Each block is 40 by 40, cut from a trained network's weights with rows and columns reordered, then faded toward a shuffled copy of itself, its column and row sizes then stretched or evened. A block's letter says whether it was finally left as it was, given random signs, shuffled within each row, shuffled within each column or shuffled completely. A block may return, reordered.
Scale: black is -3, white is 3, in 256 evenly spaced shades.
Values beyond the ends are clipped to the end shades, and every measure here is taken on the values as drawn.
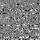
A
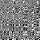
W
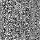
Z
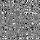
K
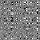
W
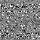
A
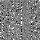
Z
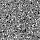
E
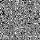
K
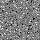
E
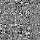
K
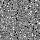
E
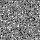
E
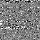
A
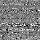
A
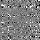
W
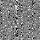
Z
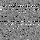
A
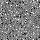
E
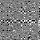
W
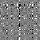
W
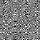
W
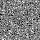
E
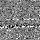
A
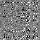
K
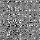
K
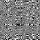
W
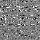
A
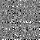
K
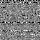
A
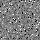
E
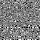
A
